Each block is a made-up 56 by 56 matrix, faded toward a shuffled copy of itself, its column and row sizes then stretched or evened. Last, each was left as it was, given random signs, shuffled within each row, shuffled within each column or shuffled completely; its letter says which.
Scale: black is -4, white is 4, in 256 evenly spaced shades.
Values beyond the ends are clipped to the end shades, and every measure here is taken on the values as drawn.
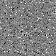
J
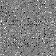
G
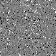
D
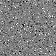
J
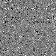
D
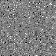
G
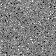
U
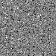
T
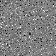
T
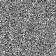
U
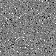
J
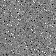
U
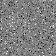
T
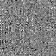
G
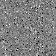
T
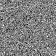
U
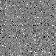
G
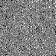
G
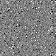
G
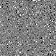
G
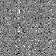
G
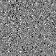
G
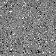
D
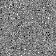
D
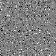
G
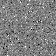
U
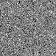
T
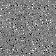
D
